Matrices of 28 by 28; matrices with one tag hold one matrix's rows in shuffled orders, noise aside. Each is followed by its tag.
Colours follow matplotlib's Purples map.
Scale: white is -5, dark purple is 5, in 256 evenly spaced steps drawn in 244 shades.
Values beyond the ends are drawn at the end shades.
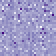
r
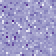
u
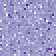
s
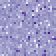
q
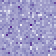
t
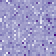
s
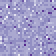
s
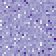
s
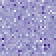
r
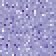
u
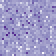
u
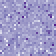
s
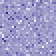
u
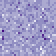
r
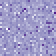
s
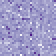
t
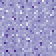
u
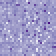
q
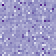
r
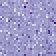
s
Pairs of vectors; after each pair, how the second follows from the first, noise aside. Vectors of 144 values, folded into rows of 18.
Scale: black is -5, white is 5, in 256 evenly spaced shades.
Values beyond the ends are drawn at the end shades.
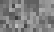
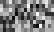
reversed, negated, scaled up.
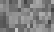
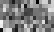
reversed, negated, scaled up.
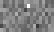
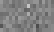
shrunk.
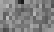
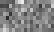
negated.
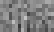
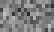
shuffled.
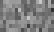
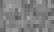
shrunk.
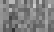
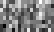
reversed, negated, scaled up.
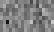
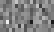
negated.
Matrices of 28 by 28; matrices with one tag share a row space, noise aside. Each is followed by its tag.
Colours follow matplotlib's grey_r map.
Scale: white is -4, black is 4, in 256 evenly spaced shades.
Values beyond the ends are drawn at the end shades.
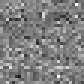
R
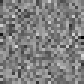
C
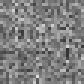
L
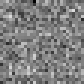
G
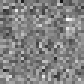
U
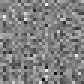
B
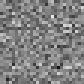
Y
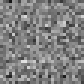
G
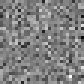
C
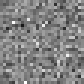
U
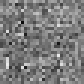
R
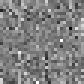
C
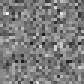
U
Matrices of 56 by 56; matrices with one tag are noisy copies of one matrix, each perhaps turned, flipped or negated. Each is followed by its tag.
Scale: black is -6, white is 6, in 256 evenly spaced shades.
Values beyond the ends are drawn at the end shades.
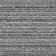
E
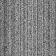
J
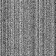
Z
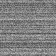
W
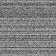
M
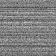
E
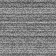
W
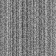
E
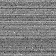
M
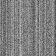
Z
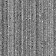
W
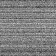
J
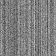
M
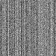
M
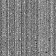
M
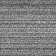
J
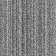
E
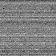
Z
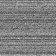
Z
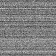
M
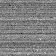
W
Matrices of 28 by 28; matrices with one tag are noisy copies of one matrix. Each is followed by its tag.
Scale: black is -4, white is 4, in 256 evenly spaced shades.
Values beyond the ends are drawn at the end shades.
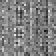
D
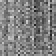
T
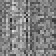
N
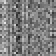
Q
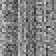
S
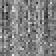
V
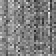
T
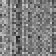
Q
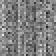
S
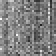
T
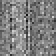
N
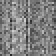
N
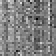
T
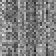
S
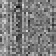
Q
